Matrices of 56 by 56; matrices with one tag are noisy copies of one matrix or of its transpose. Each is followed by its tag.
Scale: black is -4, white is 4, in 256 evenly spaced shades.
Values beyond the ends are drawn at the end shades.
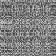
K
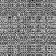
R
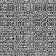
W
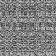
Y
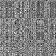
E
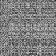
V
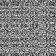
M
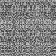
K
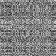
K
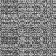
E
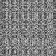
M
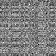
M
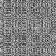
W
